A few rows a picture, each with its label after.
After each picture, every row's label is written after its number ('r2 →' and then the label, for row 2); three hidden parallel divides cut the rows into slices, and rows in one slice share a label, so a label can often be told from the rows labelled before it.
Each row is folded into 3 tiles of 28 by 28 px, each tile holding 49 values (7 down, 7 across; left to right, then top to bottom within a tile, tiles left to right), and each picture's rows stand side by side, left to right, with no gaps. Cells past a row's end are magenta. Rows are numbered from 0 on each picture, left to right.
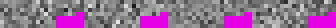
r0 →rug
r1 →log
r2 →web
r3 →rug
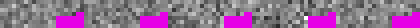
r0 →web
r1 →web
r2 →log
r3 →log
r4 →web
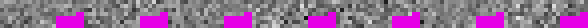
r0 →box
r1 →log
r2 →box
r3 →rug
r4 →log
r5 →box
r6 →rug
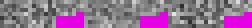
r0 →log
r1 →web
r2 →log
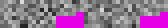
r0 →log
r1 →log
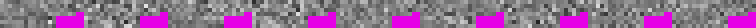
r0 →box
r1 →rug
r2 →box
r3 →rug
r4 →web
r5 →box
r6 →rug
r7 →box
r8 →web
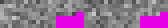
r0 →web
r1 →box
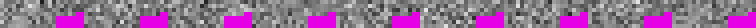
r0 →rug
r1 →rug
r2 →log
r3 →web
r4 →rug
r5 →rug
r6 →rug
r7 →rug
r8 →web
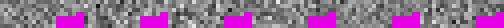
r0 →log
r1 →log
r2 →rug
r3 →rug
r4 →web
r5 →rug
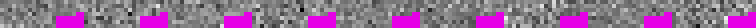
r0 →web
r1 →log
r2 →box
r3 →log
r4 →web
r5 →web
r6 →rug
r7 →box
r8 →log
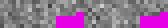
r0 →box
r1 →box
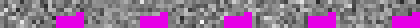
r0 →rug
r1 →web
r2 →log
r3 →rug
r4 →rug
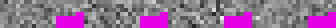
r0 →box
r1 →log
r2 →log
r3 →web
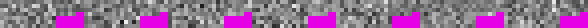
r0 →rug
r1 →log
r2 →log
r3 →log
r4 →rug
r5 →web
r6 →rug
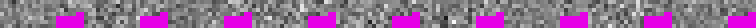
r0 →box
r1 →log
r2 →box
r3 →rug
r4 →rug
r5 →log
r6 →web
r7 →rug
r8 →box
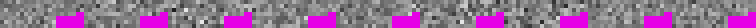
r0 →web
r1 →box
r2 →log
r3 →box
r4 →box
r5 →log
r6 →log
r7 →web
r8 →box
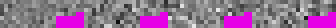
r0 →web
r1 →rug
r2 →rug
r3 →rug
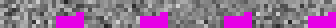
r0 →rug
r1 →log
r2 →box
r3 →log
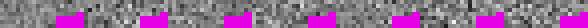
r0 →web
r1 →log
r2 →web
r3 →rug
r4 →box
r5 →log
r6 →log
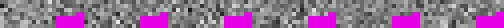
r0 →rug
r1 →log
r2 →log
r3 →log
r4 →box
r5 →rug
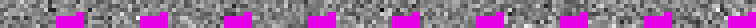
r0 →log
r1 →log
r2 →rug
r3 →web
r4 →rug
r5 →web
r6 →rug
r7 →rug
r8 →log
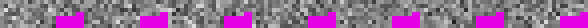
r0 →rug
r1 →log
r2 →rug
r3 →rug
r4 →box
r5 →rug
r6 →log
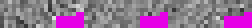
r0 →log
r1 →web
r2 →web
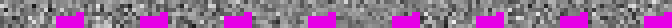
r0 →log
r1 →rug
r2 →log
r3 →box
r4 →box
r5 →log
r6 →rug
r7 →log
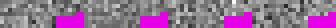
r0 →rug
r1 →web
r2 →log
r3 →log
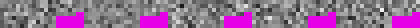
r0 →log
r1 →box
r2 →log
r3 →rug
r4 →log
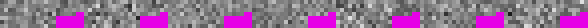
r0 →web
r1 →rug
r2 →web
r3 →box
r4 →rug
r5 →web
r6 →rug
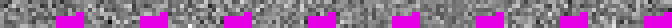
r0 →rug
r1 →log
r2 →rug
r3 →rug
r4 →box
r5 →web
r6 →rug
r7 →rug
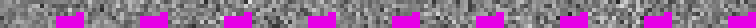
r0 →web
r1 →web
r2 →log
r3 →log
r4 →web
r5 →log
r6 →rug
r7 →rug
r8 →web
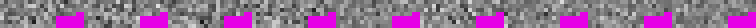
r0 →rug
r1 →log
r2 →rug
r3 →rug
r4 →box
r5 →rug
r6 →web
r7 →web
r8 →web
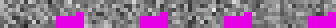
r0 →log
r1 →rug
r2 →log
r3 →web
